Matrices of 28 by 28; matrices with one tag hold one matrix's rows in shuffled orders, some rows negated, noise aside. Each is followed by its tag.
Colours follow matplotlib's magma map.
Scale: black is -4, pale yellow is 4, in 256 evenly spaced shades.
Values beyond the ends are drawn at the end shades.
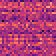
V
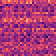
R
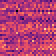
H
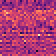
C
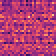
R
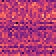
V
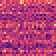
C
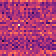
V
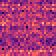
V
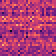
V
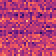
V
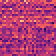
C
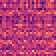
C
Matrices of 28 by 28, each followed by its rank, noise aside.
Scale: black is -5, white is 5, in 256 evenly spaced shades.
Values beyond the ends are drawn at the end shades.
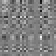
two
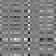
one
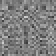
four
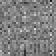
four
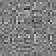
four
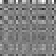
one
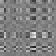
one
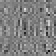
three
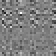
two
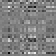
two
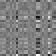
one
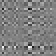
one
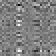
two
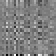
one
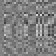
two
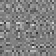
four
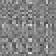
three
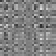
two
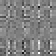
two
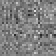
four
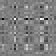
one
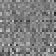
three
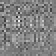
four
